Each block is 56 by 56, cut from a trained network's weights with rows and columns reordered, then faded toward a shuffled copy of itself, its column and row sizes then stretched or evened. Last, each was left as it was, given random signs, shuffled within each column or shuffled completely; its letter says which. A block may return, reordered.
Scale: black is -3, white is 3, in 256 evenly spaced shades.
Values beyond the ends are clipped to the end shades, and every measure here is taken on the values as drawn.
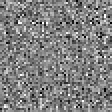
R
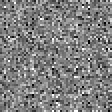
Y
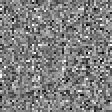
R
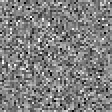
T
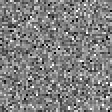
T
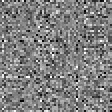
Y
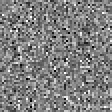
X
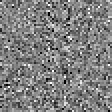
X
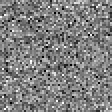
T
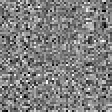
Y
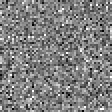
X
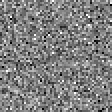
T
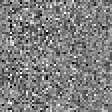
X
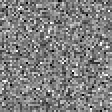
T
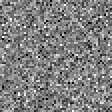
T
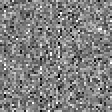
X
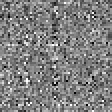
R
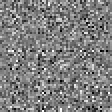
R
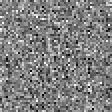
X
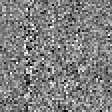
X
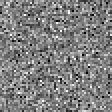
T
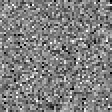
T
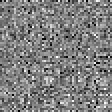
Y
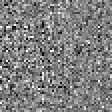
R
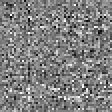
R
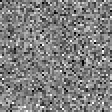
X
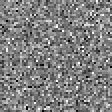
T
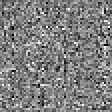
R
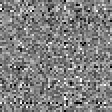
R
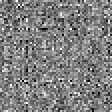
Y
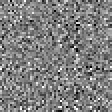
Y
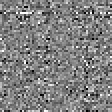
R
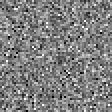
T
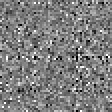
R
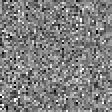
X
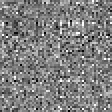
Y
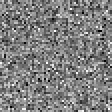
T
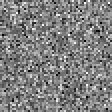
T
